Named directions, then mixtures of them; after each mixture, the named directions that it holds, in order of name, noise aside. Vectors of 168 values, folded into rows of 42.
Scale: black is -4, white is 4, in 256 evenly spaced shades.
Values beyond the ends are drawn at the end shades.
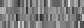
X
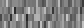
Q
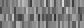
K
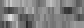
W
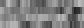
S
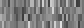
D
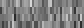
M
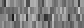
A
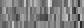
A, M, X.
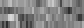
W.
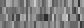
A, M, X.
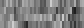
D, M, S.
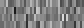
D, M, Q.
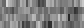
A, S, W.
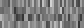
D, K.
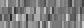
Q.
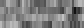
S.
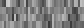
A, S, X.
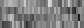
M, W, X.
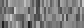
D, Q, W.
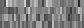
A, W.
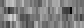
M, W.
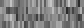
D, W, X.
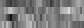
W.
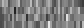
M, Q, S.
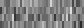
D, K, M.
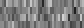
A, M, S.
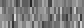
M.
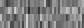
Q, W, X.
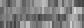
S.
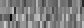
Q, W.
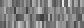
K, X.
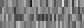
K, X.
